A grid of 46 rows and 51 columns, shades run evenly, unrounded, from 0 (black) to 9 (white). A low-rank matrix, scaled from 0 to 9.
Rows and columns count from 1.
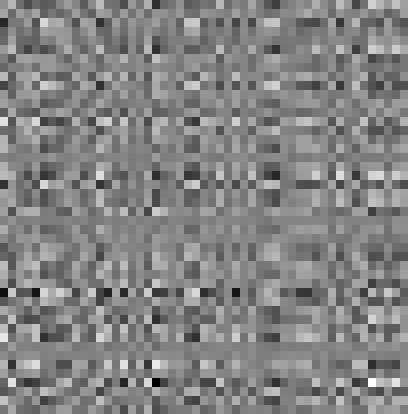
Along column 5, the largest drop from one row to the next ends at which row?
33
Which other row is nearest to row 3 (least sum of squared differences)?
21
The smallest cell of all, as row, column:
43, 20
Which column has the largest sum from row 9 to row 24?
1
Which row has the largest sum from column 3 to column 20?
41
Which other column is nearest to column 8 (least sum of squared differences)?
12
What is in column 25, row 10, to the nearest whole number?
7
